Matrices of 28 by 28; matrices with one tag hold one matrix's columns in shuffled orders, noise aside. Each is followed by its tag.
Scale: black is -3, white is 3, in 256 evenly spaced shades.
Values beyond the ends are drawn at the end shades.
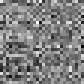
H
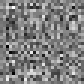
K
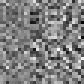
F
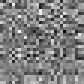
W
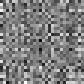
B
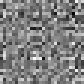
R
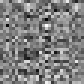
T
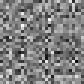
T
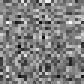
H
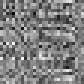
R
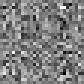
K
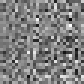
T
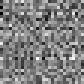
R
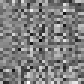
B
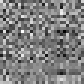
W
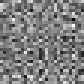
T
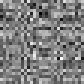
R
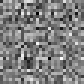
R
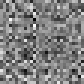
T
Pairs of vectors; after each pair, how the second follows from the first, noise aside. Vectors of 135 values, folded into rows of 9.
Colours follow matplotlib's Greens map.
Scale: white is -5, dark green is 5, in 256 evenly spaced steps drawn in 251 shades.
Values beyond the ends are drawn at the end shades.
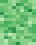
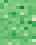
wrapped around, negated, partly zeroed.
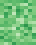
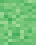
reversed, shrunk.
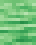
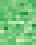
negated, partly zeroed.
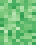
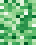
reversed, negated, scaled up.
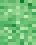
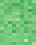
wrapped around, negated, shrunk.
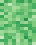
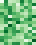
reversed, scaled up.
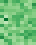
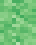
wrapped around, negated, shrunk.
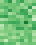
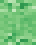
wrapped around, negated, partly zeroed.
